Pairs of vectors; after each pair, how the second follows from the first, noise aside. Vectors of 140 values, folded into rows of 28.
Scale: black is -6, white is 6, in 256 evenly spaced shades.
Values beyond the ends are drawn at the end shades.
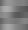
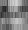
wrapped around, scaled up.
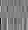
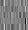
wrapped around.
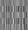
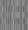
shrunk.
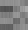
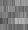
reversed, negated.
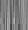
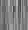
reversed, negated.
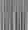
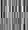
wrapped around, scaled up.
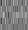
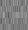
shrunk.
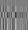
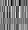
wrapped around, scaled up.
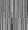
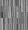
wrapped around.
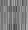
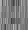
reversed.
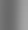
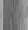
wrapped around.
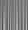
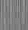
reversed, shrunk.
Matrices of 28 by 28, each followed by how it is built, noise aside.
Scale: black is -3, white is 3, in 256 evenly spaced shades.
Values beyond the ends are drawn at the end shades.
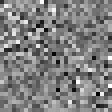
block diagonal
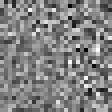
upper triangular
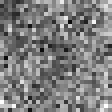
smooth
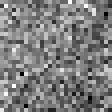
smooth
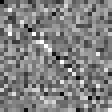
diagonal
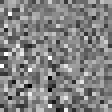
lower triangular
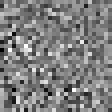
lower triangular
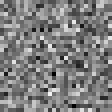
noise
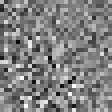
lower triangular
